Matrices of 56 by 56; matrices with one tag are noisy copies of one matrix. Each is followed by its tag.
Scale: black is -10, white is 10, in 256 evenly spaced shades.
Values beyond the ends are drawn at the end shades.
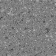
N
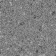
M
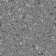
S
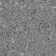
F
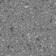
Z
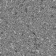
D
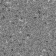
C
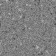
S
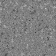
F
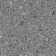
M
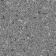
C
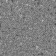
S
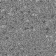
N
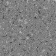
C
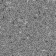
C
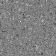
S
